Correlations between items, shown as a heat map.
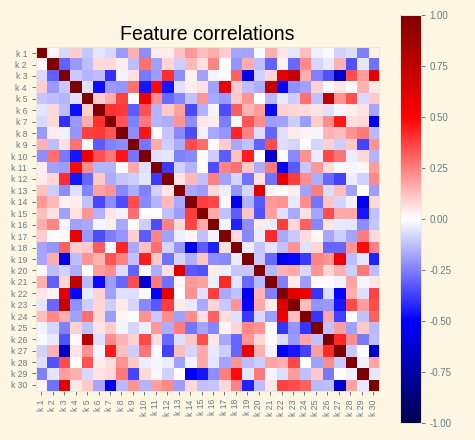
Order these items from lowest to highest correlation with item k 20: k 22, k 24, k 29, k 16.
k 24, k 16, k 22, k 29
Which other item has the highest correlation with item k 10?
k 5
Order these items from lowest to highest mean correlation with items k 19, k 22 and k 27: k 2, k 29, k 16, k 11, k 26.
k 11, k 29, k 16, k 2, k 26
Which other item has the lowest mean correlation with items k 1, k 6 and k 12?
k 4
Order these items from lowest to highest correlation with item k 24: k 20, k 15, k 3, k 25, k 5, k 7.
k 25, k 7, k 20, k 15, k 3, k 5
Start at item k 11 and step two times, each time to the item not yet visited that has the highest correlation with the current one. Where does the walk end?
k 21
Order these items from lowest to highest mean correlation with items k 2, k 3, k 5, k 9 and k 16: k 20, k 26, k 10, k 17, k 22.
k 20, k 17, k 10, k 26, k 22
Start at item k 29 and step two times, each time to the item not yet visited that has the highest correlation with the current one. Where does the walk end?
k 8
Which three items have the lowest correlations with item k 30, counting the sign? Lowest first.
k 27, k 7, k 19
